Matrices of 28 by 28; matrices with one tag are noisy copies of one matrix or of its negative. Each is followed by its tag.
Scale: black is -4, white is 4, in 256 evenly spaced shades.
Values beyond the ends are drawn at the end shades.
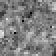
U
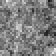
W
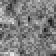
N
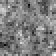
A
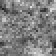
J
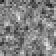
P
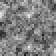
U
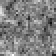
N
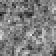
U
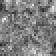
J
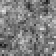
A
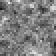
J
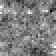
J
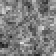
A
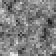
N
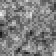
U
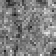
W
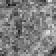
W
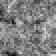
N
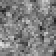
A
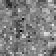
W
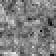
N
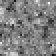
N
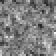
P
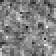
P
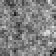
W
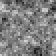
J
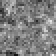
N
